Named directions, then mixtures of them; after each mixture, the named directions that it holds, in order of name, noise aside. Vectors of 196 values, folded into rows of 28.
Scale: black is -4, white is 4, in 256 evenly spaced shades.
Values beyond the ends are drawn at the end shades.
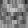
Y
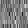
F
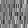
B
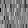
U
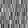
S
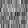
S, Y.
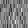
B, F, U.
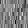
B, F.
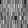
B, Y.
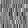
B, F, S.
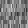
S, Y.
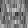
B, U, Y.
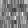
F, Y.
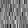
F, U.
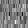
B, F, Y.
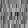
B, S, Y.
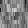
U, Y.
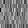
F, S, U.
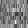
B, Y.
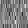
F.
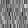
F.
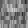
S, Y.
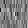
B, S, U.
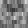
Y.
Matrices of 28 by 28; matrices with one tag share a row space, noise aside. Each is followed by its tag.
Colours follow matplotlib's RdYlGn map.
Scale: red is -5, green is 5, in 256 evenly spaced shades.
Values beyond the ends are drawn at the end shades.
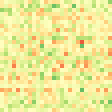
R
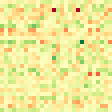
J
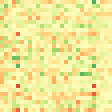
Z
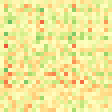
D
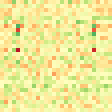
Z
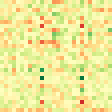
R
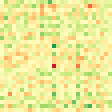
J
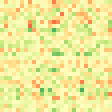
R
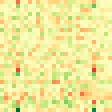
Z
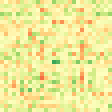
R
